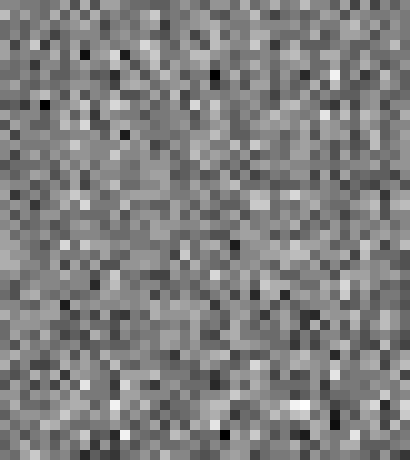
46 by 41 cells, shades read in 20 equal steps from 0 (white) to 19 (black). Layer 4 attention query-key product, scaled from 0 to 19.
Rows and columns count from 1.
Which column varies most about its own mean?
12
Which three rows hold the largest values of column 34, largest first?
43, 42, 36
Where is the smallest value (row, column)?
41, 31
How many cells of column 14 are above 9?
26
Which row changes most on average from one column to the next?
44
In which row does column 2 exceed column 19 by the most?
5
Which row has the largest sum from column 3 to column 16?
8
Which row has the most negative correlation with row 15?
32
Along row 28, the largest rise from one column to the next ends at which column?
13
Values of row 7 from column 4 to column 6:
15 9 9
